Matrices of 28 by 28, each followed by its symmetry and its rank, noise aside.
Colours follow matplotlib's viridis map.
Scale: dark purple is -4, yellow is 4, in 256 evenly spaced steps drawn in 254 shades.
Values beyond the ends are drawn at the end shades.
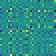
antisymmetric, rank two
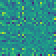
antisymmetric, rank four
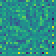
antisymmetric, rank four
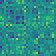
symmetric, rank four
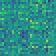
antisymmetric, rank four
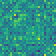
symmetric, rank four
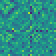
symmetric, rank four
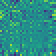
antisymmetric, rank four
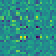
no symmetry, rank three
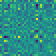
symmetric, rank three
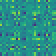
no symmetry, rank two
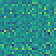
no symmetry, rank four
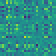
antisymmetric, rank two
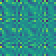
antisymmetric, rank two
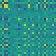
symmetric, rank two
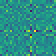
antisymmetric, rank two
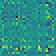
no symmetry, rank four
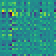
no symmetry, rank two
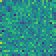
symmetric, rank four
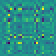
antisymmetric, rank two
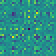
symmetric, rank three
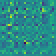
no symmetry, rank three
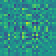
antisymmetric, rank two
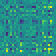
symmetric, rank two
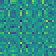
no symmetry, rank three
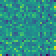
antisymmetric, rank four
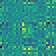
no symmetry, rank four
